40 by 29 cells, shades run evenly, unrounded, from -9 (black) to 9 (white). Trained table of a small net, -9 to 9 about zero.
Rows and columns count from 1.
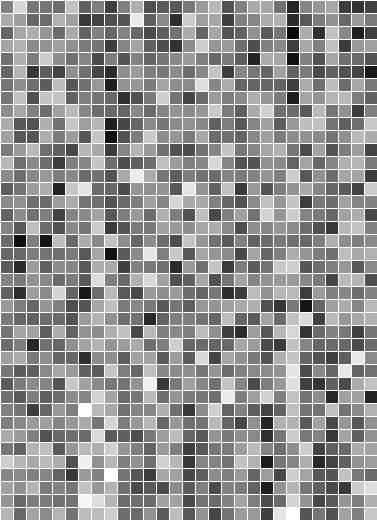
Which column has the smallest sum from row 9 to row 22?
9
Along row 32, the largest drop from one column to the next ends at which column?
18
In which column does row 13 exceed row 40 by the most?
17
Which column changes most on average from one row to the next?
28
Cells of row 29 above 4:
4
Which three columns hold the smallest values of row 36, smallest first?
21, 25, 15
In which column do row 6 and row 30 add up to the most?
12
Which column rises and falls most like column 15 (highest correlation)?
6
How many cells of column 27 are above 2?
14
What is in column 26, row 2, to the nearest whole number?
1
